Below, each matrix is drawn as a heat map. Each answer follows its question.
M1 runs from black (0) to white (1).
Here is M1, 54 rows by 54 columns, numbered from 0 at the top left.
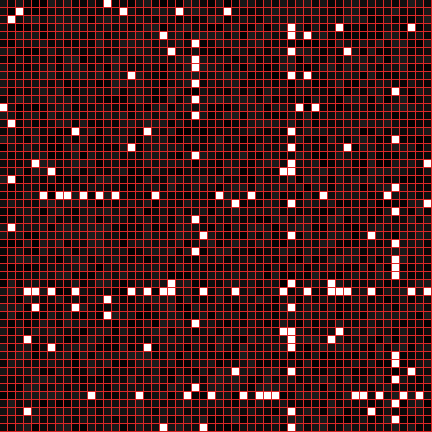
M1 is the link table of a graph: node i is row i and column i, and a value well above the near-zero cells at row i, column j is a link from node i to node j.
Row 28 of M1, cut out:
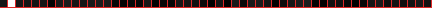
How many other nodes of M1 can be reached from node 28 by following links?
4
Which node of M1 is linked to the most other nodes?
node 36
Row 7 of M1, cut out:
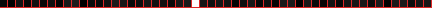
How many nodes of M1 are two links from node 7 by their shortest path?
10
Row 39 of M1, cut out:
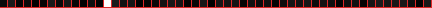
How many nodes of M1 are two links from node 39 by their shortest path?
2
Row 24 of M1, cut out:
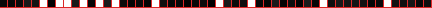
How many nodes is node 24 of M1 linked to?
11
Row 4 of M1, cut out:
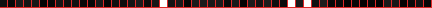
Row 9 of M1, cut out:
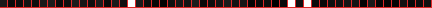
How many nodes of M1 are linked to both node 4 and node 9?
2
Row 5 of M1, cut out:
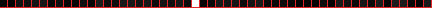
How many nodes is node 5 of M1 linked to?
1
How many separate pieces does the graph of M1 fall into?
5
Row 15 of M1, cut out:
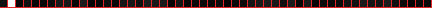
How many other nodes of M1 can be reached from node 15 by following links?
4
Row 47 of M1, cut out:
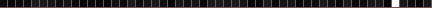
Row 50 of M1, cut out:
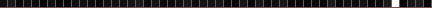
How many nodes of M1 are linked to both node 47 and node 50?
1
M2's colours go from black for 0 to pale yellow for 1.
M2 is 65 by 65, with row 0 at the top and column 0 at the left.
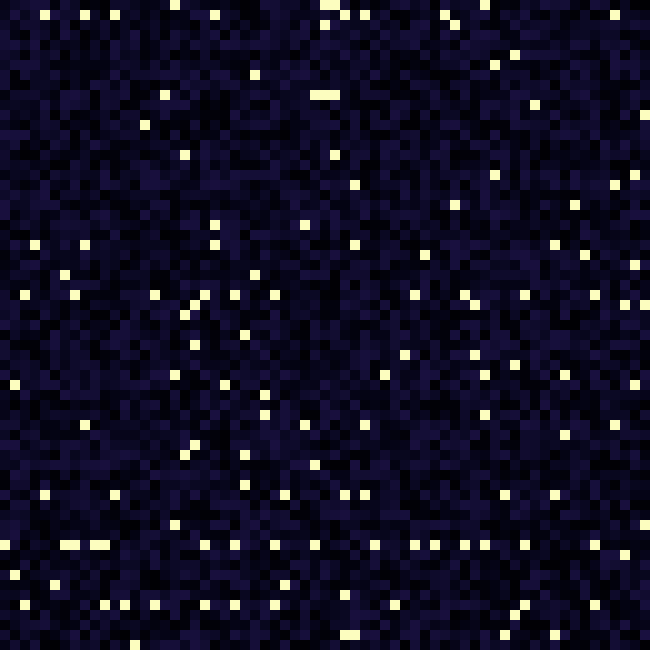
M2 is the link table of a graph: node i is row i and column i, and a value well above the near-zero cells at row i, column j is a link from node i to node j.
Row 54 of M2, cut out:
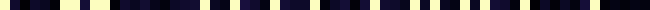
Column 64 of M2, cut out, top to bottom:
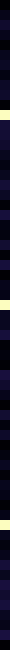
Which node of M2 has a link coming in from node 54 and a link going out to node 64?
node 52
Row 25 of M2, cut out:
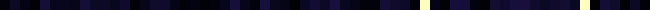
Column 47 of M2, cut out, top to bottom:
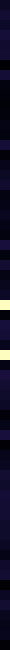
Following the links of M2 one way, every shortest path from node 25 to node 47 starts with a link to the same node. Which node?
node 42
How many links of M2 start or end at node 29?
10
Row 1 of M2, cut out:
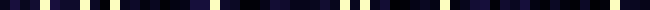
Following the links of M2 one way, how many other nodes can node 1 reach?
12
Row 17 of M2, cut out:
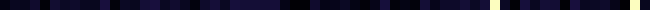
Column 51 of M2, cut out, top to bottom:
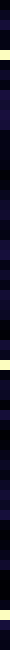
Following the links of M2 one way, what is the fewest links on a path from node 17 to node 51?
3
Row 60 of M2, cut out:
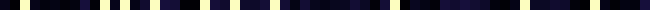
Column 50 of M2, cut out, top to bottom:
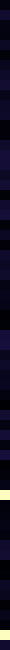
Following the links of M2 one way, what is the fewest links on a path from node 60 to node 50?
4
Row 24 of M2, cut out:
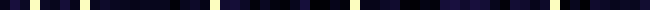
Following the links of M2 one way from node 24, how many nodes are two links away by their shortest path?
3
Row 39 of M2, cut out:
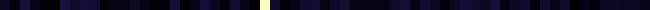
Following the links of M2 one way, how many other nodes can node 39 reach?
10
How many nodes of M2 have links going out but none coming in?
3
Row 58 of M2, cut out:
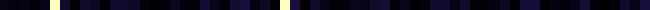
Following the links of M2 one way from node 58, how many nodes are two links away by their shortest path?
1
